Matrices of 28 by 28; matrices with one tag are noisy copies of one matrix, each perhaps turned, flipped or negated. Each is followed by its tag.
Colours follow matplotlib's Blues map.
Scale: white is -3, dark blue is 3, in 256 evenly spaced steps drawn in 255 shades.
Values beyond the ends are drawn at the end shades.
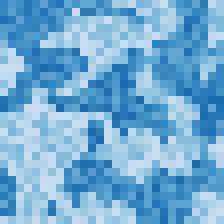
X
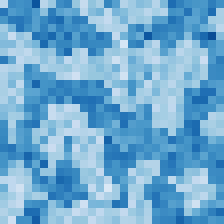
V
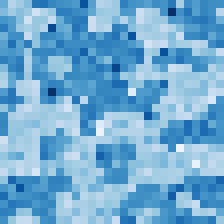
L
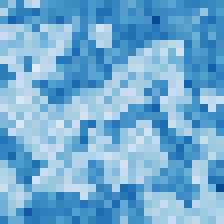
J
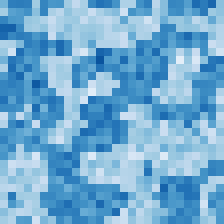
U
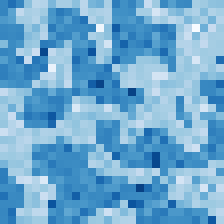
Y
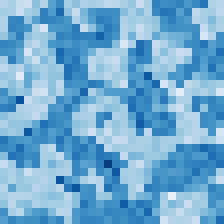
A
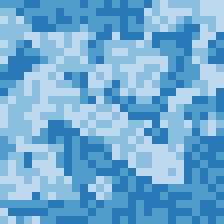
J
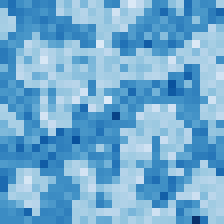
V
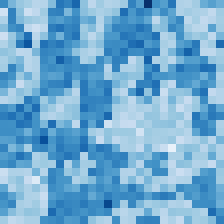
L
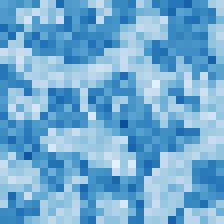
A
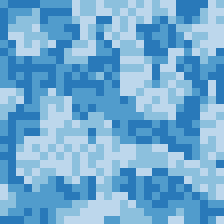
V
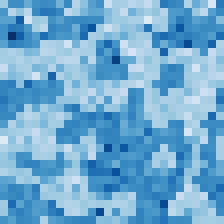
L
